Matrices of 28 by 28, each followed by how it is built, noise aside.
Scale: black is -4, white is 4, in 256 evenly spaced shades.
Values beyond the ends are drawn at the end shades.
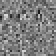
low rank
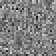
noise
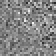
upper triangular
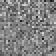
upper triangular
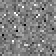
sparse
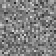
noise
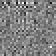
low rank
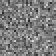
repeating rows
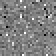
sparse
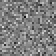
noise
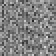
repeating rows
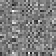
low rank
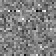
uneven rows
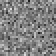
repeating rows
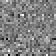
uneven rows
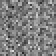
repeating rows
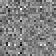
low rank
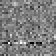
uneven rows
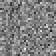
noise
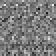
repeating columns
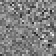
upper triangular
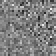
upper triangular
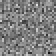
repeating columns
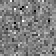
sparse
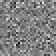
low rank
